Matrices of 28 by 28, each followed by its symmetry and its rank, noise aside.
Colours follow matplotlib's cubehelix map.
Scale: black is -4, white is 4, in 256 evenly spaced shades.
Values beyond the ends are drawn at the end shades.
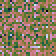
no symmetry, rank five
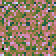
no symmetry, rank five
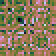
symmetric, rank three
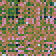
symmetric, rank three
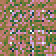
symmetric, rank three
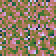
antisymmetric, rank four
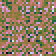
antisymmetric, rank four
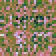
no symmetry, rank four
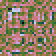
symmetric, rank four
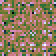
symmetric, rank three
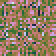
antisymmetric, rank four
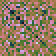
symmetric, rank four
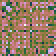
symmetric, rank three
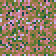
no symmetry, rank five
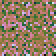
no symmetry, rank three
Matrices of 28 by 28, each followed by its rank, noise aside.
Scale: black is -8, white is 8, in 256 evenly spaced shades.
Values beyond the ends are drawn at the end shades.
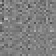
four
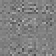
four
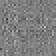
four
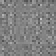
four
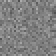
five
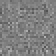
six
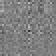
three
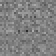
four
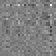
three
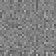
six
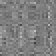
three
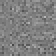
six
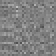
three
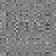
four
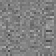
four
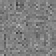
six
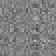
four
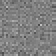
five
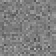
five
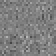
five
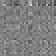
three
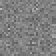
six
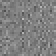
five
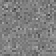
six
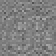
five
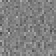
six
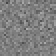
six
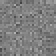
four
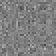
five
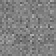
four
